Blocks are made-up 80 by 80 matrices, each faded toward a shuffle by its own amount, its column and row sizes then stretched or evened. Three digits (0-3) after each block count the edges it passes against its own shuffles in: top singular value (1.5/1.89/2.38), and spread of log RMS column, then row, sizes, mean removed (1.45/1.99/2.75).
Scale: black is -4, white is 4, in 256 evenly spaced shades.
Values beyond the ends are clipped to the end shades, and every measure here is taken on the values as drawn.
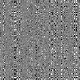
3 3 1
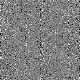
0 3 0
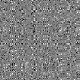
3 2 1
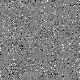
0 2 1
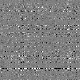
2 1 3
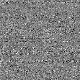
1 0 2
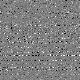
0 0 3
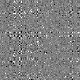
3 2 2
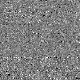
1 0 2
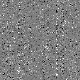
1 2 0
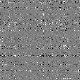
1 2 3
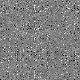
1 2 2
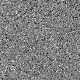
0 0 0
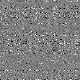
1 1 3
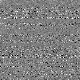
0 0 3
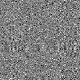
2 1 0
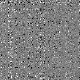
1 3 2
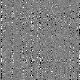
2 3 1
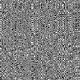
3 2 0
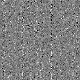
1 2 0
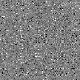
2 1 2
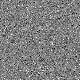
0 0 0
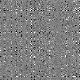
2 3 2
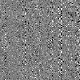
2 3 0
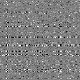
3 1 3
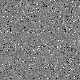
0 0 2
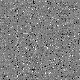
1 1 0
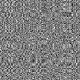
3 2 0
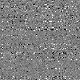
2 1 3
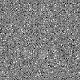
2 0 1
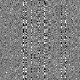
3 3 0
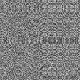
3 1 0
